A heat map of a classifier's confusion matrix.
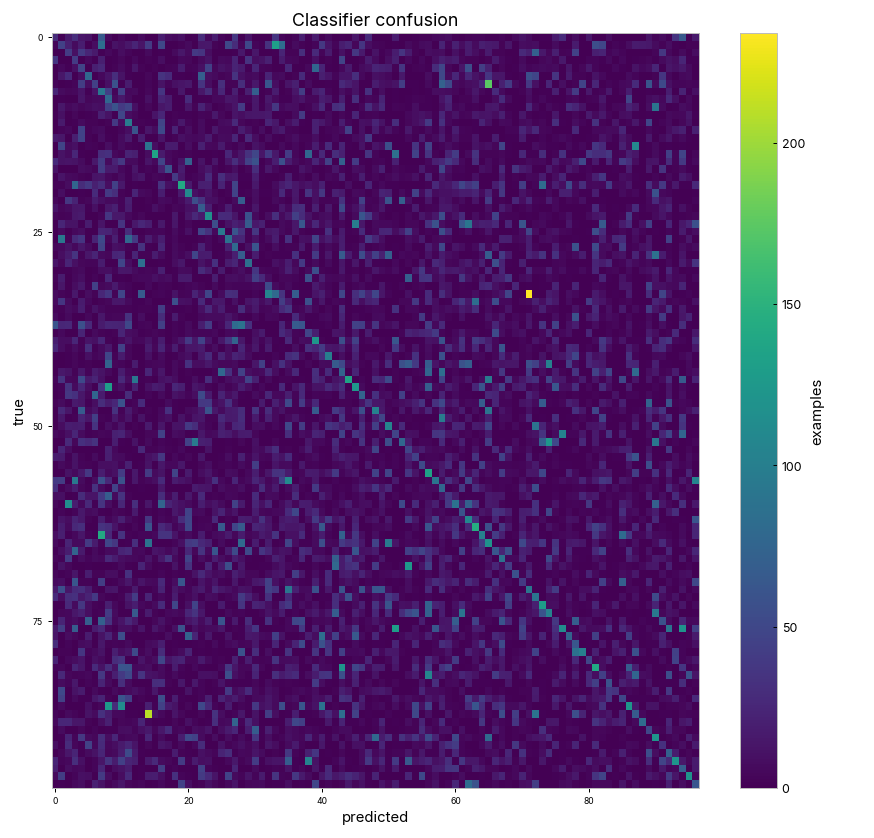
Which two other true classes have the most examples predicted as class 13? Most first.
29, 33
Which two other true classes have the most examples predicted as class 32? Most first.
33, 6
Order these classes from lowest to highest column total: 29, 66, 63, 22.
29, 66, 63, 22
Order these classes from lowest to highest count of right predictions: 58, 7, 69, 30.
30, 69, 58, 7
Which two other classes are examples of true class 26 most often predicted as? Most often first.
1, 11
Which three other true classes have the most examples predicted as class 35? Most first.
57, 71, 93
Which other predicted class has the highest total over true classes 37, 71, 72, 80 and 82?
56
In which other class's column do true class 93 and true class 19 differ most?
38
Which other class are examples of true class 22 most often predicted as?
43
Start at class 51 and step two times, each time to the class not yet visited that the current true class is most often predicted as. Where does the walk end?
94
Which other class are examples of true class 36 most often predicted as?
78
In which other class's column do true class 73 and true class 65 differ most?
14
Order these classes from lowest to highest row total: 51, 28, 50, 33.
51, 50, 28, 33
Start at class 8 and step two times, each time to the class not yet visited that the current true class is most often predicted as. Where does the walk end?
10
